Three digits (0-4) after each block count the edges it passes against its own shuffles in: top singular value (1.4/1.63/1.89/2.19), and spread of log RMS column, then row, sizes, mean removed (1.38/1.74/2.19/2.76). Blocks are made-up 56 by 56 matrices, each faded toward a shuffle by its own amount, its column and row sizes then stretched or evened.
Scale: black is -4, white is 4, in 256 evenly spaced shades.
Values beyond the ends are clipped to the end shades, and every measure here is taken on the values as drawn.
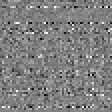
1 1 4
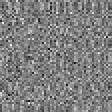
4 2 0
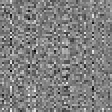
4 4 0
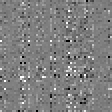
1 4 3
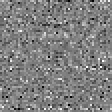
2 1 3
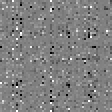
0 3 2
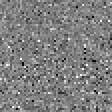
0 0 2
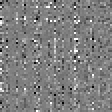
1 4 2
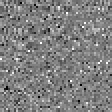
3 0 1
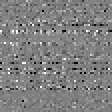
3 0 4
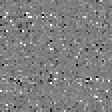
0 1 2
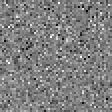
0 0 0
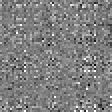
3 2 3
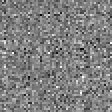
1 2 2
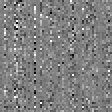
1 4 0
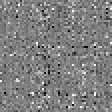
2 3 2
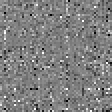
0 3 2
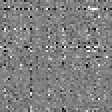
2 3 3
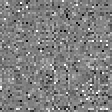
3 1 0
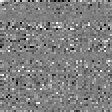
3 0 4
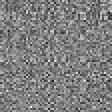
4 1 2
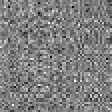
4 0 0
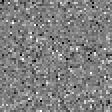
1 0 1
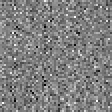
3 1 0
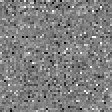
0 0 2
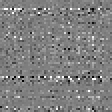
1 2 4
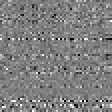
4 0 4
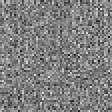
3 1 0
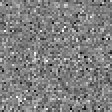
0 0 2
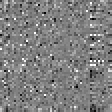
3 3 1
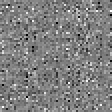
2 3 0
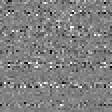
2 1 4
